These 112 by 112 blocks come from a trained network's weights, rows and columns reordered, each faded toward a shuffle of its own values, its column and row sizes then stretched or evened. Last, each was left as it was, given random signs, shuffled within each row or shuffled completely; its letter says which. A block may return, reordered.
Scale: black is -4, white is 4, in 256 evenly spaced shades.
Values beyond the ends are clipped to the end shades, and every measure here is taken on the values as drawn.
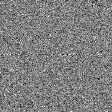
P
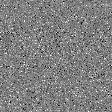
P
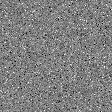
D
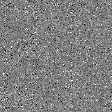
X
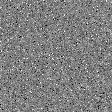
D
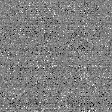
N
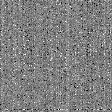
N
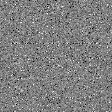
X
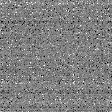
N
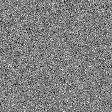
P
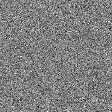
X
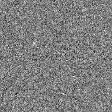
X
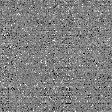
N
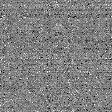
N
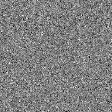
X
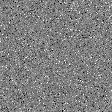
D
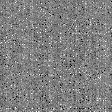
N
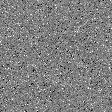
D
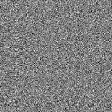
N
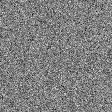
D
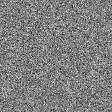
P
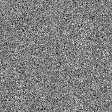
X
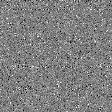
X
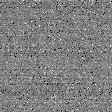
P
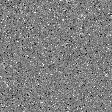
D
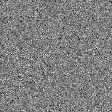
P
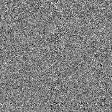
X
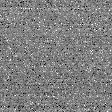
P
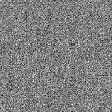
N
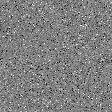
D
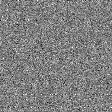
P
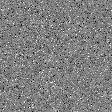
D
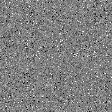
X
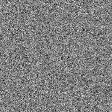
P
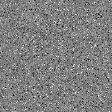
X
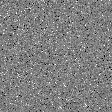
D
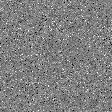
D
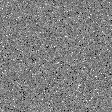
D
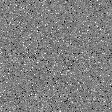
P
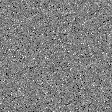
D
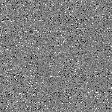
X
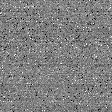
P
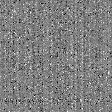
N
